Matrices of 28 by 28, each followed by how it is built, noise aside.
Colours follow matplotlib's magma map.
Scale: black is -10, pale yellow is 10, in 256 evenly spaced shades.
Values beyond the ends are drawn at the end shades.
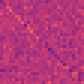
diagonal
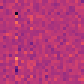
uneven columns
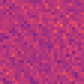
Toeplitz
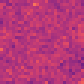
smooth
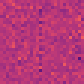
uneven columns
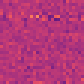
uneven rows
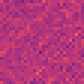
Hankel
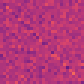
diagonal
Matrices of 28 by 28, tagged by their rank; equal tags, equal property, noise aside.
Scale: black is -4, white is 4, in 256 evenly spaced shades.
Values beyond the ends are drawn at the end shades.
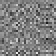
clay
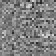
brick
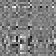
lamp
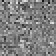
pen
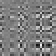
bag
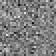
pen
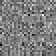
clay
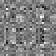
lamp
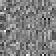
clay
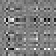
bag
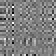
bag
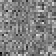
brick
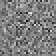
brick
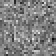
pen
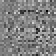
clay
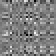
bag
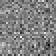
brick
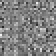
brick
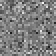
pen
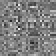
clay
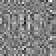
clay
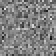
pen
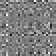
lamp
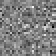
brick
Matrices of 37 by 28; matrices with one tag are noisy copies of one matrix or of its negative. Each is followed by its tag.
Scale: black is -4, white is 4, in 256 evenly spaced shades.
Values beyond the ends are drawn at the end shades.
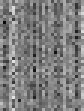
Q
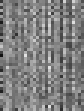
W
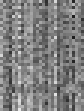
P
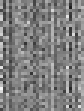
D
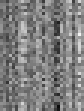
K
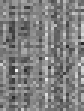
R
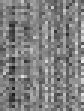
R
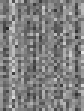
Q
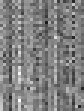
P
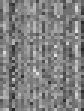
Q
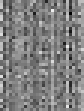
D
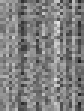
K
